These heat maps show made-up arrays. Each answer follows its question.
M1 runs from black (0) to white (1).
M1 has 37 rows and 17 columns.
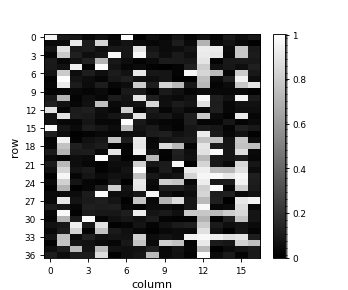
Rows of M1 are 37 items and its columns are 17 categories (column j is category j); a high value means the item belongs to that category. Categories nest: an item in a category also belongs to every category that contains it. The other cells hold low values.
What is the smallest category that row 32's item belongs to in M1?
2
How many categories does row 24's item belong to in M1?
6
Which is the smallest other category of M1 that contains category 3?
1
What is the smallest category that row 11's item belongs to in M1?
8
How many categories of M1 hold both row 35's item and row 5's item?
3
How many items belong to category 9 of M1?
5
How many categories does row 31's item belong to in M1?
3
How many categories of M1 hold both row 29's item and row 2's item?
5
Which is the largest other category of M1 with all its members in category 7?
13
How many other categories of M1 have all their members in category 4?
2
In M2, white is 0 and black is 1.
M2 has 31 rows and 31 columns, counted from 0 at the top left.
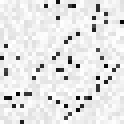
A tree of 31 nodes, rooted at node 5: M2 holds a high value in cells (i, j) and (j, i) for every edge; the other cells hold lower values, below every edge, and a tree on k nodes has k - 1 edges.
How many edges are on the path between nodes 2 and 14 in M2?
4
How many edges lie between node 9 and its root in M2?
7
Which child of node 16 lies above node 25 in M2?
19
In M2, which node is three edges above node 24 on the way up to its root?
26
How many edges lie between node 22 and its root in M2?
5
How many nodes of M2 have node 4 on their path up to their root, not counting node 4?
3
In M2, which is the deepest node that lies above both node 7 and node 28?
17
